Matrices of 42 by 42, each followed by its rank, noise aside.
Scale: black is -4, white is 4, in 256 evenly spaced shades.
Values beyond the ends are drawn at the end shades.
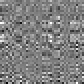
three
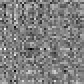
five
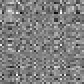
four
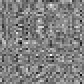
five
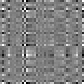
one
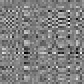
two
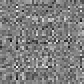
five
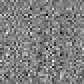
five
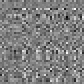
four
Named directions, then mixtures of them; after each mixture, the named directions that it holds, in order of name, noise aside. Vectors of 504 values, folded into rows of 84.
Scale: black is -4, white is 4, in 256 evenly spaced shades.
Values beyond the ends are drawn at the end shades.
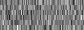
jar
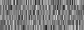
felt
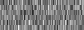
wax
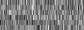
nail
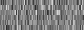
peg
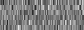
peg, wax.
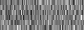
jar.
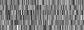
jar.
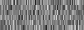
felt.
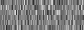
peg.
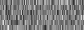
jar, peg.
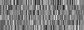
felt.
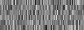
felt.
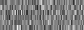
jar, peg.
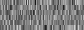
felt, jar.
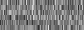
nail.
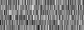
nail.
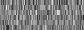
jar, peg.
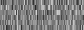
peg.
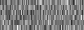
jar.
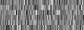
peg.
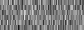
wax.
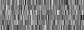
jar, peg.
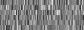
peg.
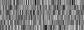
felt, jar.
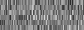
felt, nail.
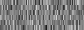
felt.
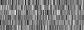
nail, peg.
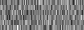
jar.
